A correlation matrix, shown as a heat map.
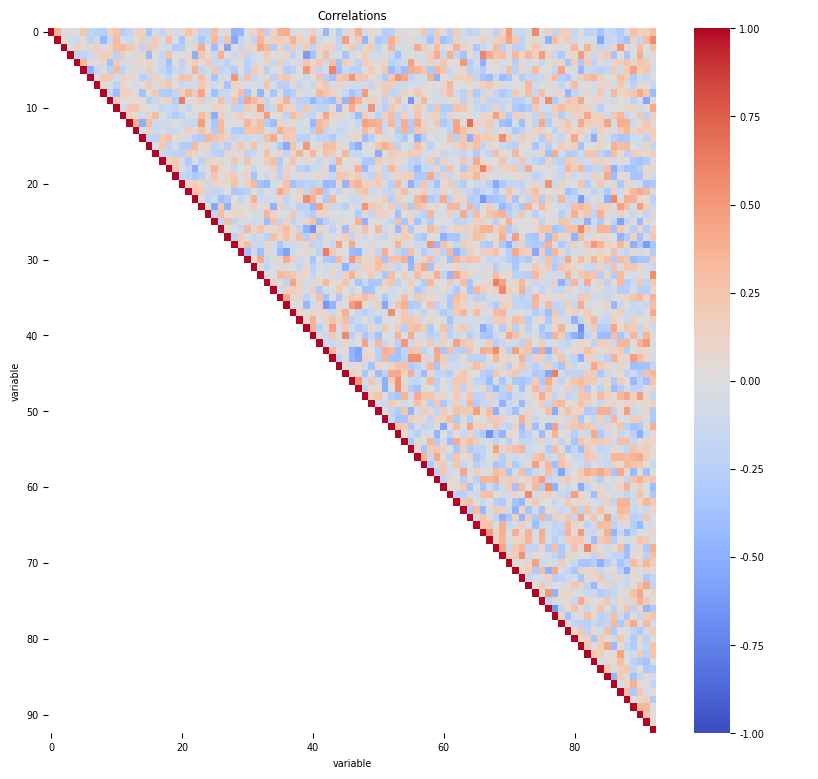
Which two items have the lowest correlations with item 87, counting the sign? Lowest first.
25, 27
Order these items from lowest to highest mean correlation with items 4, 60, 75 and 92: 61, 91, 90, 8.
61, 8, 91, 90
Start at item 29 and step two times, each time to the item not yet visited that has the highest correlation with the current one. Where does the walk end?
68
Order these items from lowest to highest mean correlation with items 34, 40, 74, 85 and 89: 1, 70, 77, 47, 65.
77, 65, 47, 1, 70
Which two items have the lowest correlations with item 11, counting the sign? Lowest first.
25, 47
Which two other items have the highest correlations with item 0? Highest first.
74, 70
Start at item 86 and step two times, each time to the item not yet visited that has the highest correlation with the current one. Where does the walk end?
39
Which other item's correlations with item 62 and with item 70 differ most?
12
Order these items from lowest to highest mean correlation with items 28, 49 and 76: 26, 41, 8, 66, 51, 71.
71, 66, 41, 51, 8, 26
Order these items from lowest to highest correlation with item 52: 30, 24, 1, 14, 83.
14, 24, 83, 30, 1
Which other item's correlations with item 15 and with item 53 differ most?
47
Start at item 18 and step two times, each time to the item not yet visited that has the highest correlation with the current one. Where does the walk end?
3
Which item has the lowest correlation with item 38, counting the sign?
80
